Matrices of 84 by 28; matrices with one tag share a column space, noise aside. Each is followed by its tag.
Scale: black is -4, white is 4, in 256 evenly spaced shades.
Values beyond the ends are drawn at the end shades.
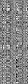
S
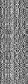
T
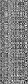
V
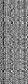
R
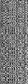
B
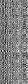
T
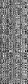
T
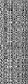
S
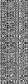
V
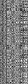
S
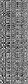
V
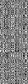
T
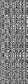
T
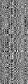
T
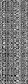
V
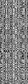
T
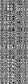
S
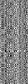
T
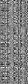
B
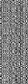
B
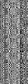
T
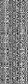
B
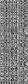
B
